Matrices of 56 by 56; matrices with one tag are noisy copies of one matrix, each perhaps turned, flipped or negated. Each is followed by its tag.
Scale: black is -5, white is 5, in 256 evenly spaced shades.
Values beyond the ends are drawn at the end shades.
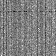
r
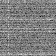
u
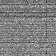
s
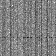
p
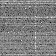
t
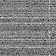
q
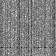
u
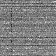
r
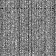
u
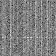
p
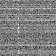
p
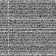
u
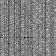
p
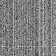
s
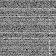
q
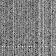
s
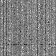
r
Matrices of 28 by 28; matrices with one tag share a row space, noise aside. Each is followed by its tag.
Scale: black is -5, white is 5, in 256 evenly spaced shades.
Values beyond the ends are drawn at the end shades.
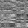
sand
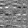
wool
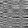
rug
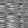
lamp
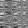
wool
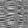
lamp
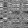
rug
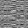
sand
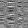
lamp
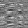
lamp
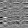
rug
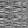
wool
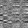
rug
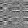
rug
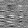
lamp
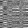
rug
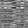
sand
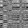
rug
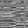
sand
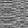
sand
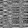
rug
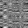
rug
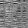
wool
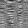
lamp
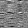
lamp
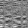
wool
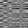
rug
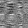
lamp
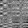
rug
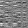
wool
